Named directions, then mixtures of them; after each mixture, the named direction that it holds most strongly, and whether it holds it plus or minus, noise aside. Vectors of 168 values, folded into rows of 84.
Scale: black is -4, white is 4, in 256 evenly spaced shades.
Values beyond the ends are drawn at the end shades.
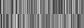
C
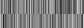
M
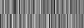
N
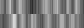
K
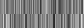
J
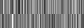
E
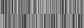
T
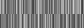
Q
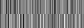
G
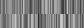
Q, minus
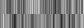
K, minus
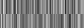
C, minus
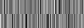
N, minus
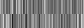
E, minus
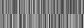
N, plus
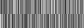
N, minus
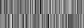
N, minus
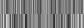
J, plus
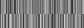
G, plus
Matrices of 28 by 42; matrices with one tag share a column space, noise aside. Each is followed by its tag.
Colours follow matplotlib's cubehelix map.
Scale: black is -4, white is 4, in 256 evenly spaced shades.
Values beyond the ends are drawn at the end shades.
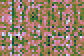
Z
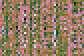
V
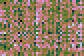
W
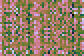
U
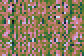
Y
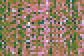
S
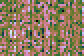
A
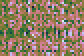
A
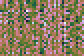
S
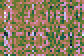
Z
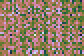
U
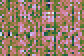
Z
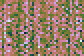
V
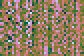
S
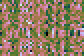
A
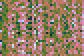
V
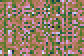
U
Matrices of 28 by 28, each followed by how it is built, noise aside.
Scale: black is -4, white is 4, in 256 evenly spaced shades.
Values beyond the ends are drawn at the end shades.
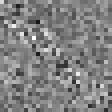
banded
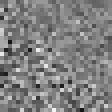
lower triangular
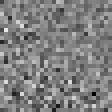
lower triangular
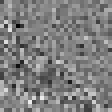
lower triangular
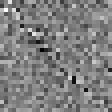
banded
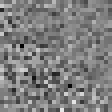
lower triangular
